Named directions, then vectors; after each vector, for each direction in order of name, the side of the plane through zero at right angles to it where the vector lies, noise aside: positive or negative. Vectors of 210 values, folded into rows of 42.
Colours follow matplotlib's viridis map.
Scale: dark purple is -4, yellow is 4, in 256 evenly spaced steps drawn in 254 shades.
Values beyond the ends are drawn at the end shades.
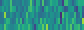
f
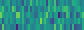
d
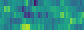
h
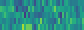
positive, positive, positive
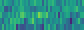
positive, negative, negative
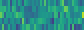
positive, negative, positive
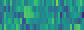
negative, positive, negative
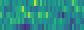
positive, negative, negative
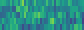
negative, negative, negative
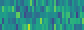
positive, positive, positive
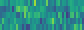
negative, negative, negative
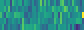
positive, negative, positive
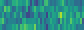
negative, negative, positive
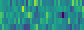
positive, negative, negative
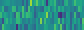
positive, positive, negative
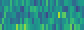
negative, positive, positive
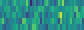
negative, negative, positive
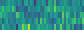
positive, positive, positive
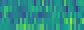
negative, positive, positive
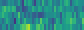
positive, positive, positive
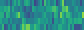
positive, negative, positive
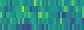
positive, negative, negative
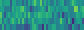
positive, negative, negative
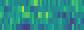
positive, negative, negative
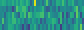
negative, negative, negative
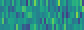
negative, negative, negative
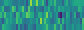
positive, positive, negative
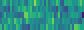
negative, positive, negative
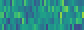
positive, negative, positive
